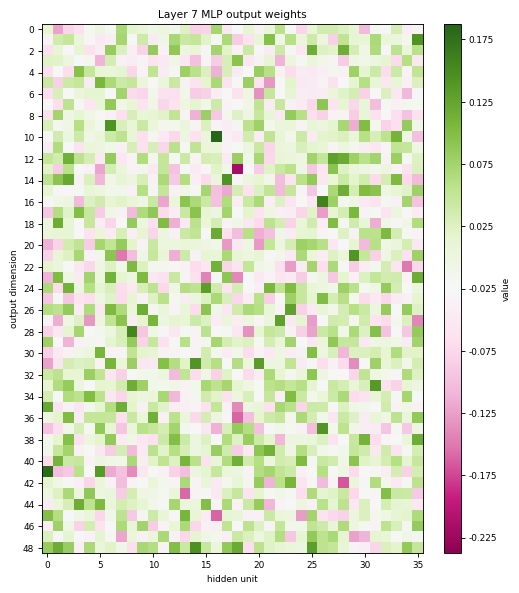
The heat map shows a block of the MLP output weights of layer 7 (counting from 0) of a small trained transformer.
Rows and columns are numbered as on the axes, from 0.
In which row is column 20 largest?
31
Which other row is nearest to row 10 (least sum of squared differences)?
19
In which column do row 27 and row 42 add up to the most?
22
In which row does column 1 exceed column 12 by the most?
18
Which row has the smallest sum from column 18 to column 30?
23
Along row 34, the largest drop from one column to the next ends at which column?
12
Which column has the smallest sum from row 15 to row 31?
0
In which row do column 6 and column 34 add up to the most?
9
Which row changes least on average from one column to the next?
33
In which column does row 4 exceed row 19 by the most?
20
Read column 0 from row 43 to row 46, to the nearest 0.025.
0 -0.05 0.1 -0.05
